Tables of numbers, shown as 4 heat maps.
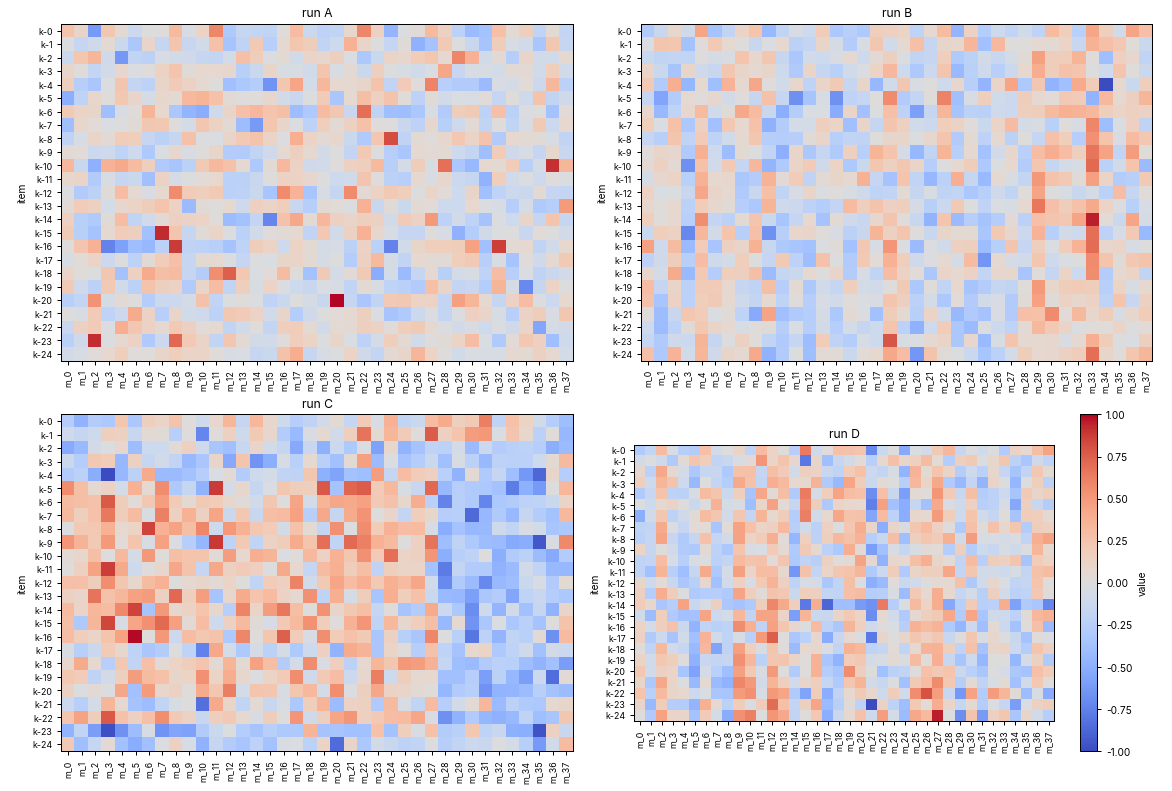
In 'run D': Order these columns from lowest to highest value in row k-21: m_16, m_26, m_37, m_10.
m_37, m_16, m_26, m_10
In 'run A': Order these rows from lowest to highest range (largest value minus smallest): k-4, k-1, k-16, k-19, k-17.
k-17, k-1, k-19, k-4, k-16
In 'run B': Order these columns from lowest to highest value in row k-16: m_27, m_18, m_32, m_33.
m_27, m_32, m_18, m_33
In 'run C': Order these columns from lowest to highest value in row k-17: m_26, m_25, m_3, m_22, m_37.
m_26, m_37, m_25, m_3, m_22
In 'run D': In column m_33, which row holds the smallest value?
k-0
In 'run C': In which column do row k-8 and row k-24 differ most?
m_20
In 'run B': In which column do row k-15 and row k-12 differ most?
m_9
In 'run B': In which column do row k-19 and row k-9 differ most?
m_34
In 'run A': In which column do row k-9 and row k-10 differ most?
m_36
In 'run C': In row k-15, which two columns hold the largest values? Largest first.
m_3, m_7
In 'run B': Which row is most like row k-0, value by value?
k-8
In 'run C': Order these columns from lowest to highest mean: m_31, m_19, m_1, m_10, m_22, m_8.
m_31, m_10, m_1, m_8, m_19, m_22
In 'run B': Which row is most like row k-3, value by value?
k-2
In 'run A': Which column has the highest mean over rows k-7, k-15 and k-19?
m_7
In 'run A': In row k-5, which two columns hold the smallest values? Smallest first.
m_0, m_20
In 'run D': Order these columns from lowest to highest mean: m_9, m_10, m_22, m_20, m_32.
m_22, m_32, m_10, m_20, m_9
